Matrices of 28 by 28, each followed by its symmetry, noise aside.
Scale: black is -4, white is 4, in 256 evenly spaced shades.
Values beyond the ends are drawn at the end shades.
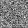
symmetric across the other diagonal.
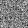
symmetric across the other diagonal.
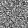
same after a half turn.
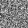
no symmetry.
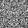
mirrored left to right.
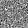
same after a half turn.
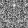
mirrored left to right.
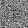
mirrored top to bottom.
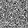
antisymmetric.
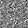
same after a half turn.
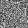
symmetric across the other diagonal.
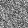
same after a half turn.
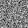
symmetric.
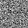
antisymmetric.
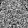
mirrored left to right.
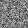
symmetric across the other diagonal.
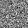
antisymmetric.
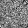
symmetric across the other diagonal.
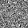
same after a half turn.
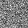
antisymmetric.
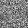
no symmetry.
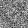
symmetric across the other diagonal.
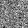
no symmetry.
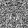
mirrored left to right.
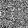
mirrored top to bottom.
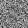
same after a half turn.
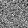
symmetric across the other diagonal.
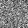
same after a half turn.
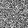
no symmetry.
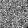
symmetric.
